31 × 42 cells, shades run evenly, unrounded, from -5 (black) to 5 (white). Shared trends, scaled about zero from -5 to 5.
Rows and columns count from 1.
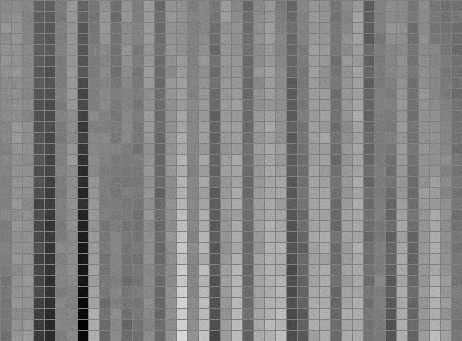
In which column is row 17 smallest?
8
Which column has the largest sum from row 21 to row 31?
17
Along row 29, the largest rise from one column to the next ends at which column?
9
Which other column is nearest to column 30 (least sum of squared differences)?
29
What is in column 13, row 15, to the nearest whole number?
0
